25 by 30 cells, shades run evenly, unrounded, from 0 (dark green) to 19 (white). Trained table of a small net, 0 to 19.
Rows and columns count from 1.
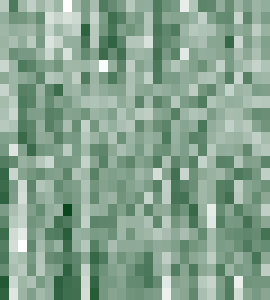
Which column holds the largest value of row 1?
8
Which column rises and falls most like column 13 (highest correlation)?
10
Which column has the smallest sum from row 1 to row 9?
18
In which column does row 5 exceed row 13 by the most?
21
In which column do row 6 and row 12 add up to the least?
3
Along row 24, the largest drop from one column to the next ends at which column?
11
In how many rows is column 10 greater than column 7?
19
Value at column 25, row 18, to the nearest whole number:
7
